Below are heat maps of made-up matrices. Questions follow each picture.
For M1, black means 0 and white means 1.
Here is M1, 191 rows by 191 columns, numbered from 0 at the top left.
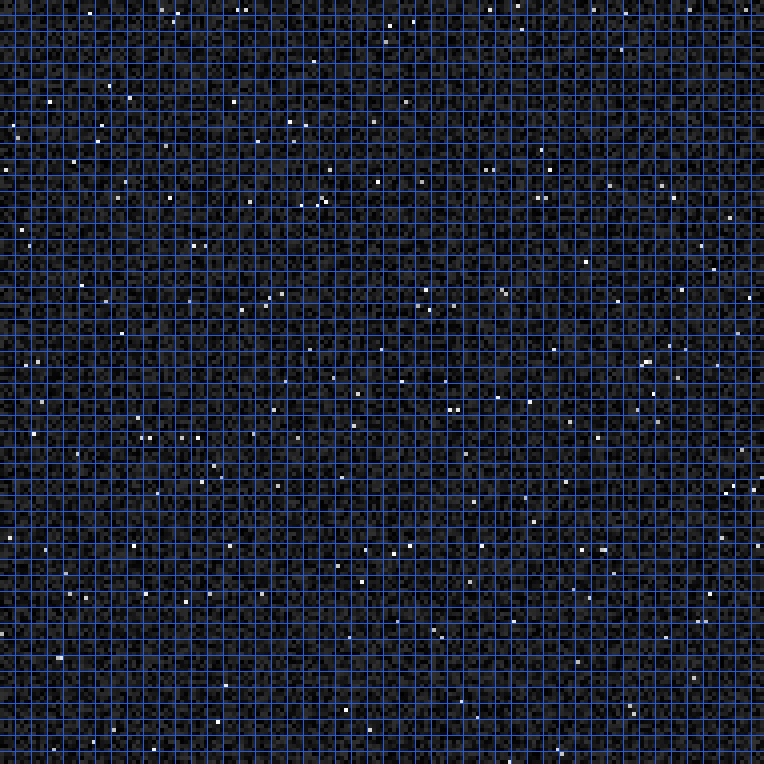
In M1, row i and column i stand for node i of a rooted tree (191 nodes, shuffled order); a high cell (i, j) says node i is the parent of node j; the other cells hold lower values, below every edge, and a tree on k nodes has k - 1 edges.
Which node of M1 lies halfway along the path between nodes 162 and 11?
145
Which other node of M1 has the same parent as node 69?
183
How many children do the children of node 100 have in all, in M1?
1
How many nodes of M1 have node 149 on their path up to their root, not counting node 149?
6
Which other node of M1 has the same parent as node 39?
181
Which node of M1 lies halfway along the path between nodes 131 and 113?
12
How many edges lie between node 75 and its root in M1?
6
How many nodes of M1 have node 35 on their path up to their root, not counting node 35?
6
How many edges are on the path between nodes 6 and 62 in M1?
8
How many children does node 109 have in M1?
6
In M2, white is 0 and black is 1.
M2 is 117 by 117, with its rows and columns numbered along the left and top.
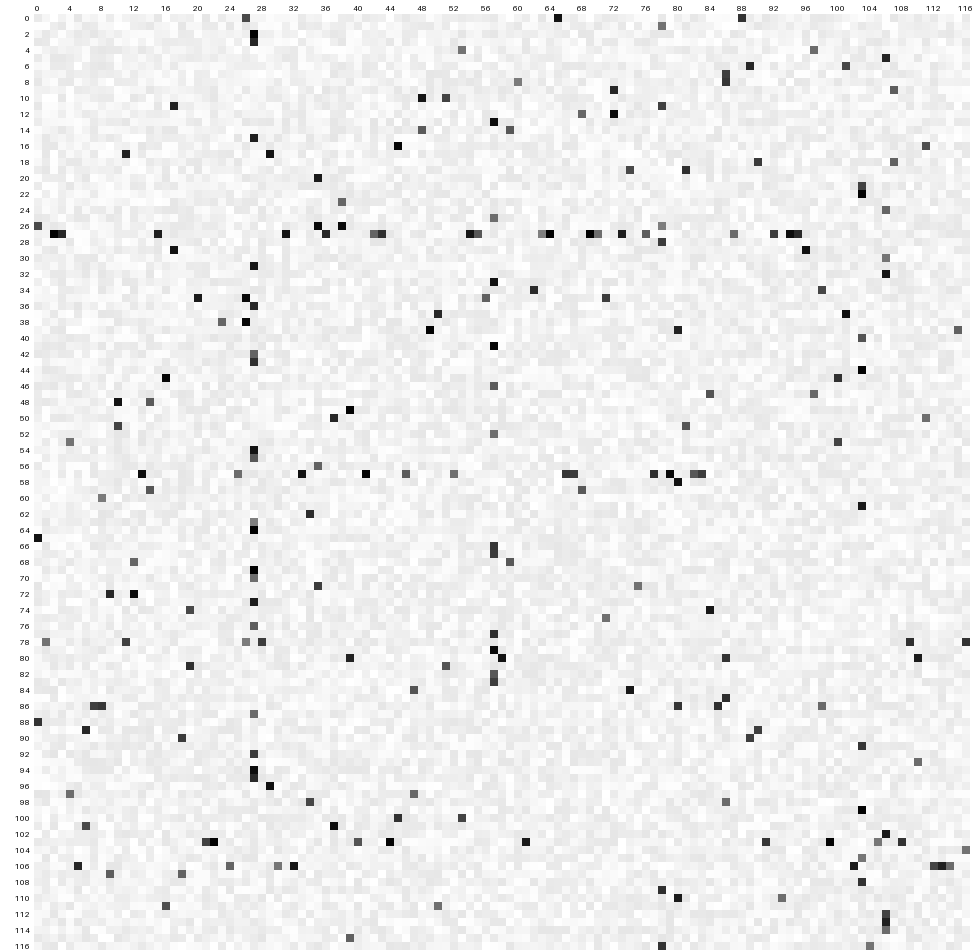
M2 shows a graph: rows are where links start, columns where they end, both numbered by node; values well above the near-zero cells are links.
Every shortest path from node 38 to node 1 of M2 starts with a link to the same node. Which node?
node 26
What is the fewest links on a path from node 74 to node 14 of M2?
6
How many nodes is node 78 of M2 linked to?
6
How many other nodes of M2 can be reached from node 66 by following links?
12
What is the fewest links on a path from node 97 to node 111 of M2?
6
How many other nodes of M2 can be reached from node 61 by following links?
9
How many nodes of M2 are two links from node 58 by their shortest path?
3
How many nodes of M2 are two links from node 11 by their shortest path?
6
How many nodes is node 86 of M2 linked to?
5
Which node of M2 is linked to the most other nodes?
node 27
